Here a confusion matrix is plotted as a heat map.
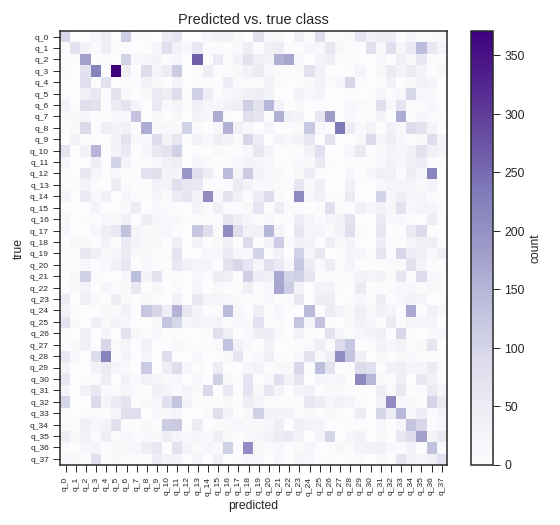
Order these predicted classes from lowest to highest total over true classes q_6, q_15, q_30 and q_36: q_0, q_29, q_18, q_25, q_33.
q_25, q_0, q_33, q_29, q_18
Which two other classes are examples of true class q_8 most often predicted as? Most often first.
q_27, q_16
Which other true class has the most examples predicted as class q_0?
q_32
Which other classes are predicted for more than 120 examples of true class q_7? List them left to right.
q_15, q_21, q_26, q_33
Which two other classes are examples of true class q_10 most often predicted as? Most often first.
q_3, q_11
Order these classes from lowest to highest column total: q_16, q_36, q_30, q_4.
q_30, q_4, q_36, q_16
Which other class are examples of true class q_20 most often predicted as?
q_23
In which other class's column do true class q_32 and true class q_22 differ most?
q_21
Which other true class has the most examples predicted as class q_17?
q_20
